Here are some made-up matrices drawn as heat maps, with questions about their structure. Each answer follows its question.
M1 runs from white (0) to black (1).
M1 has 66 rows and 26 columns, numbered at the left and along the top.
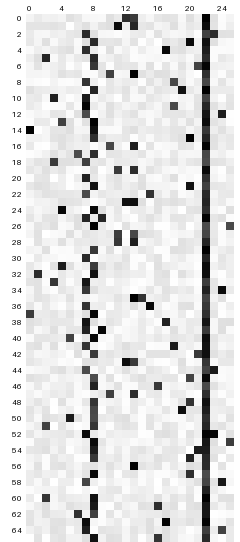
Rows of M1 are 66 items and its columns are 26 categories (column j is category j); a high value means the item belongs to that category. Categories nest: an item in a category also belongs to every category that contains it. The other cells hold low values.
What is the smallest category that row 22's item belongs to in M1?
15
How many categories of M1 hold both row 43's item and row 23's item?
3
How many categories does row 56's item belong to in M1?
2
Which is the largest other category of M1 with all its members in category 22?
8
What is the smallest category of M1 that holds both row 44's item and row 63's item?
7
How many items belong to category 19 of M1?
2
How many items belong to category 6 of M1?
2
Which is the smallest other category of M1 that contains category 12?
13
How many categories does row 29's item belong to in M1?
2
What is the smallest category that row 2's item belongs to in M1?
23
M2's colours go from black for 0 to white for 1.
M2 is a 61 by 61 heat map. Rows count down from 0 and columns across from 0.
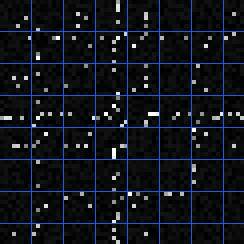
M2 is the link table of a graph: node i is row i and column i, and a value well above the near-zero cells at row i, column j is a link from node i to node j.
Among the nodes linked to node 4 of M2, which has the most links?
node 36
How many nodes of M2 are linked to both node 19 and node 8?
1
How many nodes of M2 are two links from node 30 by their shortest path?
8
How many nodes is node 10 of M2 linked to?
1
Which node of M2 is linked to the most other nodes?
node 28
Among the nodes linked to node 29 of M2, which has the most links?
node 9
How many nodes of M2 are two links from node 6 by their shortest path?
8
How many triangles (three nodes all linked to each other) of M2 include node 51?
3
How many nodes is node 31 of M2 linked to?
3
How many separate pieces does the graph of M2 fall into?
5
